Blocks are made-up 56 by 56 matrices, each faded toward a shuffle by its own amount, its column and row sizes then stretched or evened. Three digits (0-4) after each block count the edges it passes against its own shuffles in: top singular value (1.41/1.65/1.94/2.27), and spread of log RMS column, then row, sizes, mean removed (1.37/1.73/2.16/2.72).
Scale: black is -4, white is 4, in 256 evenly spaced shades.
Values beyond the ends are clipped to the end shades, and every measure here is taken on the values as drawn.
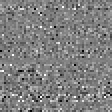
0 0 4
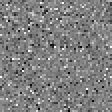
1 0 0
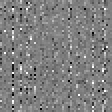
3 4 0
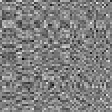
4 1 2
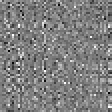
4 3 0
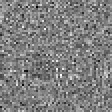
2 0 2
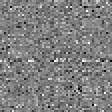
3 0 2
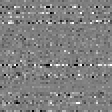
1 0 4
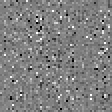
0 3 1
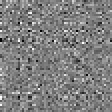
4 2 3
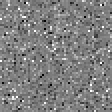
0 0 0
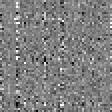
3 4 2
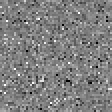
0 0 0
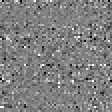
0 1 3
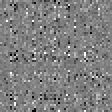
1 4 2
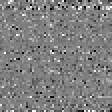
3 0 4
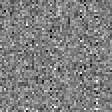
1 3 0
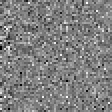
2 2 0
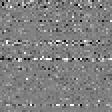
3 0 4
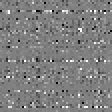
3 2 4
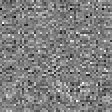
4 0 2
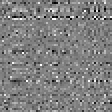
4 1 4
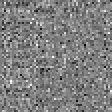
3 2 1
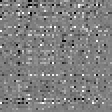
3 2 4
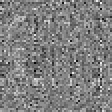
3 2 1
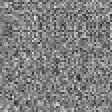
3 2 0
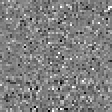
2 1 1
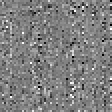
0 4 1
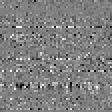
3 0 4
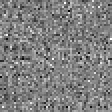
2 0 1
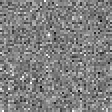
3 1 0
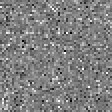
1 1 1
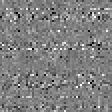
2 2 4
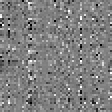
3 4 0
